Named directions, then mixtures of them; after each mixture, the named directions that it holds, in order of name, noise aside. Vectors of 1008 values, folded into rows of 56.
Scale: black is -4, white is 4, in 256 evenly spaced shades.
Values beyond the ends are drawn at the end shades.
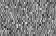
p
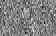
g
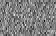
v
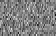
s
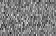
p, s.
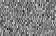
p, s.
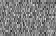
p, v.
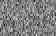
s.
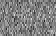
v.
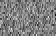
s.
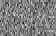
v.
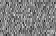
v.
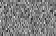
g, s, v.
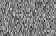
v.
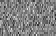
s.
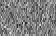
p.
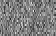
g, s, v.
